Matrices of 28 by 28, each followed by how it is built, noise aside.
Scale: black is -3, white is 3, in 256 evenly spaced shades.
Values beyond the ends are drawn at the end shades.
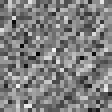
Hankel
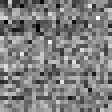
blocks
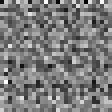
repeating columns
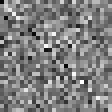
diagonal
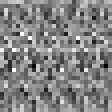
repeating columns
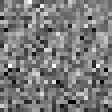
repeating columns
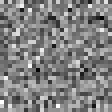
repeating columns
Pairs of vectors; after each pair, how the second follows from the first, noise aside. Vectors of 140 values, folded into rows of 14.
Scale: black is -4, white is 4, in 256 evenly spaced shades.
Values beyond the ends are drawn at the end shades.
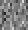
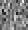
copied.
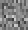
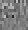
negated, partly zeroed.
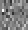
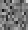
sign-scrambled.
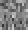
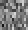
copied.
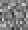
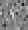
negated, partly zeroed.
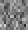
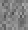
reversed, shrunk.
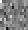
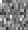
copied.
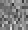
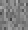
reversed, shrunk.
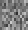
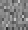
negated, partly zeroed.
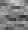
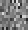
sign-scrambled.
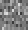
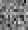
reversed, negated.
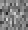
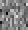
copied.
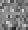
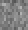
reversed, shrunk.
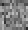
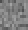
reversed, shrunk.
